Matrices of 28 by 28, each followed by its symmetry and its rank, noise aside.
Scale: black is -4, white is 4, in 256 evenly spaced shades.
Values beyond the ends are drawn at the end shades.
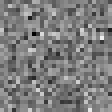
no symmetry, rank eight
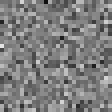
antisymmetric, rank eight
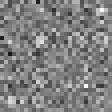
symmetric, rank six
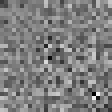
symmetric, rank four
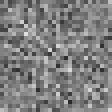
symmetric, rank eight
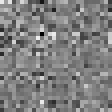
no symmetry, rank four
